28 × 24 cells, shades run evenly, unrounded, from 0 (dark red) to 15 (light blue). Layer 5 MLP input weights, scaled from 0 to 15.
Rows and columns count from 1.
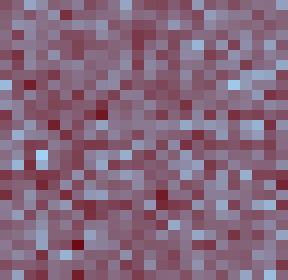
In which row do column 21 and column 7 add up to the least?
25
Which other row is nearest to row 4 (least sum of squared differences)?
6
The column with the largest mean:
19
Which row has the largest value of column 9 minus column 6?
20
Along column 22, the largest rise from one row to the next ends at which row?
13
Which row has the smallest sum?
12
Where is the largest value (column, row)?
4, 16
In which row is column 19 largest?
21
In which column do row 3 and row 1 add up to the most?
3
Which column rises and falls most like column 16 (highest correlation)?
9
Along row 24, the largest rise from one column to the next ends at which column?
8
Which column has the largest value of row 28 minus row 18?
23
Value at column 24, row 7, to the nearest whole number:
12
